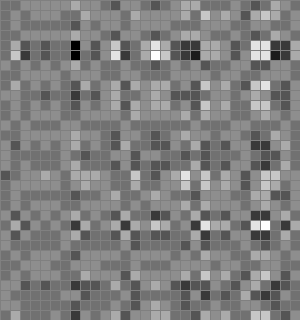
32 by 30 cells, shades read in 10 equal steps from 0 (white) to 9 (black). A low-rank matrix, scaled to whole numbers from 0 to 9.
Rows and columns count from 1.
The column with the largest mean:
8
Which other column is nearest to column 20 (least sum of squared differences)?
29
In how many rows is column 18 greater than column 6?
9
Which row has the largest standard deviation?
6
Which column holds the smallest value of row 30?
25
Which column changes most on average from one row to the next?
27
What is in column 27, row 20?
3
